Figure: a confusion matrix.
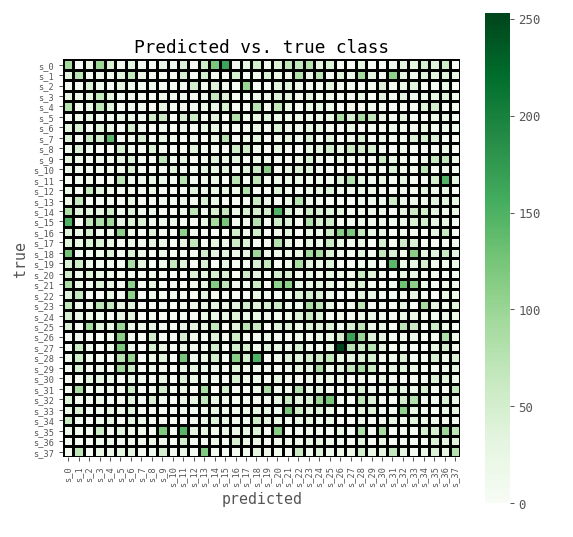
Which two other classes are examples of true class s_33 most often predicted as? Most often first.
s_21, s_32
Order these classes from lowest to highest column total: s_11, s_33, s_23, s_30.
s_30, s_33, s_11, s_23
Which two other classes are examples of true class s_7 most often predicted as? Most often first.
s_4, s_15
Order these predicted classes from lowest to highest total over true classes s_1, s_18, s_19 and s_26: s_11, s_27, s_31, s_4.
s_4, s_11, s_27, s_31
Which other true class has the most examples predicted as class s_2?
s_25
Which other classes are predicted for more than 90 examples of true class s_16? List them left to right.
s_5, s_11, s_26, s_27
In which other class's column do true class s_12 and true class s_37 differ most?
s_13
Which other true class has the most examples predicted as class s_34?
s_23
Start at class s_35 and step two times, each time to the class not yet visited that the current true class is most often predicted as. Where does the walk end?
s_36
